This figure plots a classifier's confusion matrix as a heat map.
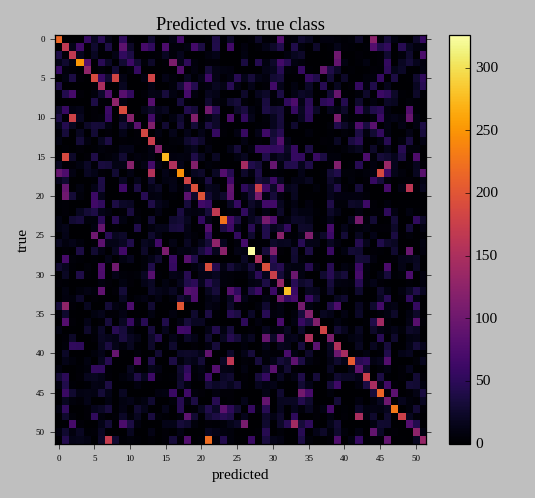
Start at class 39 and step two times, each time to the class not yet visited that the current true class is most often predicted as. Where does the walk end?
45
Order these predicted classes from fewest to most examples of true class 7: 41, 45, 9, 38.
41, 38, 45, 9
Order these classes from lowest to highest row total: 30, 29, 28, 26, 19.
28, 26, 30, 29, 19
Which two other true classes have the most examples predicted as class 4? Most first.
3, 0
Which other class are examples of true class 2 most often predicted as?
39
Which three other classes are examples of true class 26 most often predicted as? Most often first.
22, 6, 14
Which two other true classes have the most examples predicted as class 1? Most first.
15, 34
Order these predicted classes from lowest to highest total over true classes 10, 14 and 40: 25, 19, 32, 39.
25, 32, 19, 39
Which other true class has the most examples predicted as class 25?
33
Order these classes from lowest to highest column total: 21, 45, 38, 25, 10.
25, 10, 38, 45, 21
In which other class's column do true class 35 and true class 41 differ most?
24
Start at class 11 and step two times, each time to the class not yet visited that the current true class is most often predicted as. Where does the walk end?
31
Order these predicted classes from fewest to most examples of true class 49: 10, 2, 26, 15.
15, 10, 2, 26
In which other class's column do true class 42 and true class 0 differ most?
44
